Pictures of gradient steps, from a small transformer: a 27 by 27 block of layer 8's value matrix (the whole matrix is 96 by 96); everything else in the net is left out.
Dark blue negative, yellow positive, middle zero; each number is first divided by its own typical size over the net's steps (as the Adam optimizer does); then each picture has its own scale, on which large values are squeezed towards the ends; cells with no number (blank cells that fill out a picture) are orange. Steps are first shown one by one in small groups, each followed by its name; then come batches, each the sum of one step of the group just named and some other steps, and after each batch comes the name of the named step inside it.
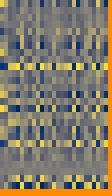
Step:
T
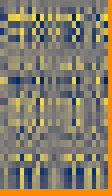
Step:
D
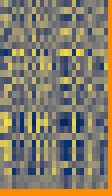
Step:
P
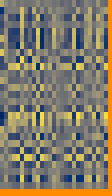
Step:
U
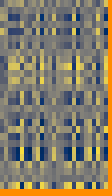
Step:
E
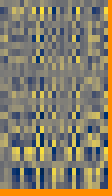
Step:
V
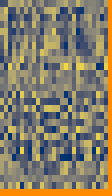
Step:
E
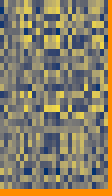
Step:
U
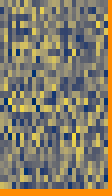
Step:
V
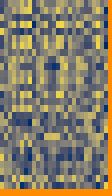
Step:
E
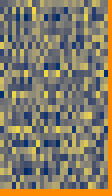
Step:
V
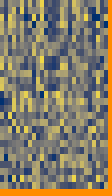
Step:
D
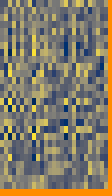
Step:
P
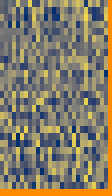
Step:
V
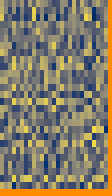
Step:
T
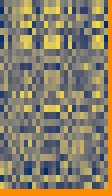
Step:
D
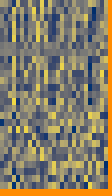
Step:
V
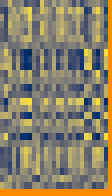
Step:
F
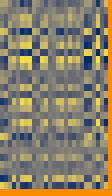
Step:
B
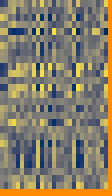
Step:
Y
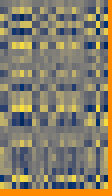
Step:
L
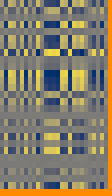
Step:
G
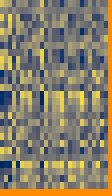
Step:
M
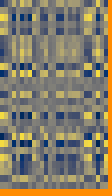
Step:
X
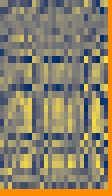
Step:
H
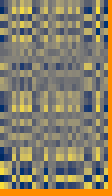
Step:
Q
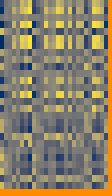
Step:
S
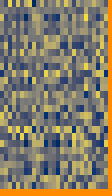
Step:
X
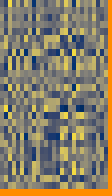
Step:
Y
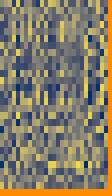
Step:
F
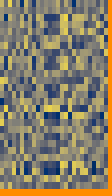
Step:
B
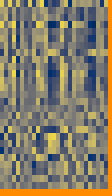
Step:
G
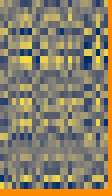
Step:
B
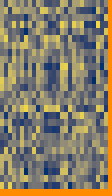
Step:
L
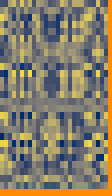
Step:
X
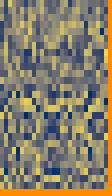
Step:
F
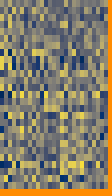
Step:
M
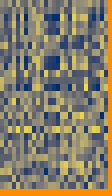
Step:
H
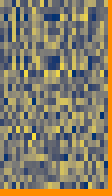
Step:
H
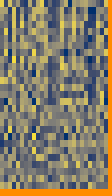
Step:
B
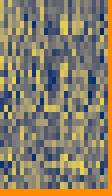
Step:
M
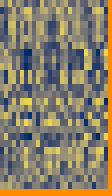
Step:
F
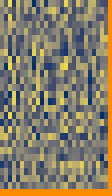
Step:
M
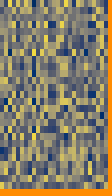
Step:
Q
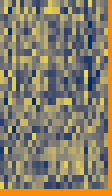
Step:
B
